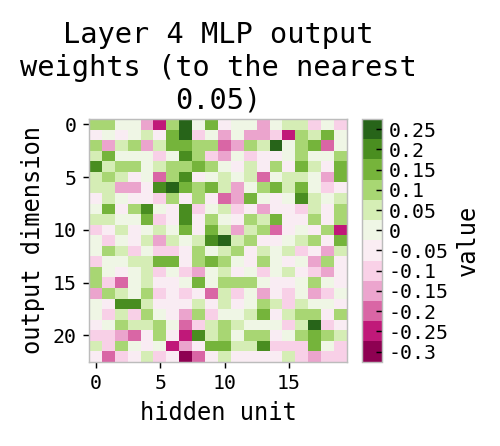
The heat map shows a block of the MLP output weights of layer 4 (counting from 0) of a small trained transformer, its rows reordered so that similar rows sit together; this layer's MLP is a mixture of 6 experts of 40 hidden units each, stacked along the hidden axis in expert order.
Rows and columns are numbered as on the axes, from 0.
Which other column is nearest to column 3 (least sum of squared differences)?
2
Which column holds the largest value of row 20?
8
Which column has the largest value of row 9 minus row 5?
13
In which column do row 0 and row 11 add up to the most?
9
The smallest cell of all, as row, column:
22, 7
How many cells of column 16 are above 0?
13
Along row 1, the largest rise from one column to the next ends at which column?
16
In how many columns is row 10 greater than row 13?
4
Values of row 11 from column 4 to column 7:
0.05 -0.15 0.05 0
